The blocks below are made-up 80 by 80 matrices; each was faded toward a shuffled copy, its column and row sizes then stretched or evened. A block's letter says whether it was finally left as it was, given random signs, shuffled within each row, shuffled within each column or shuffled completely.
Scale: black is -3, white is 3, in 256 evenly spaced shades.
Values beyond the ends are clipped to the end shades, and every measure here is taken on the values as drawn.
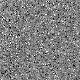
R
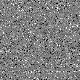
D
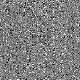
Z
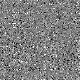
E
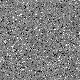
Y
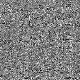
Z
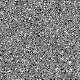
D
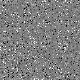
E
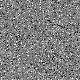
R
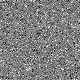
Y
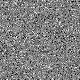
D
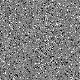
R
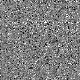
E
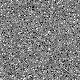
Y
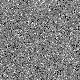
Y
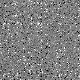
E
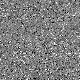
D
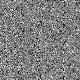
R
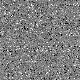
D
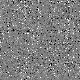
E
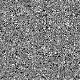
E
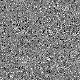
E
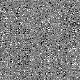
Z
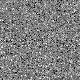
D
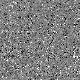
E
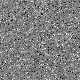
Y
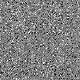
Z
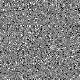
Z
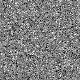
R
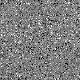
E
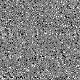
Z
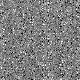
R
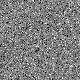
Y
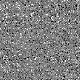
Z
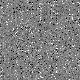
R
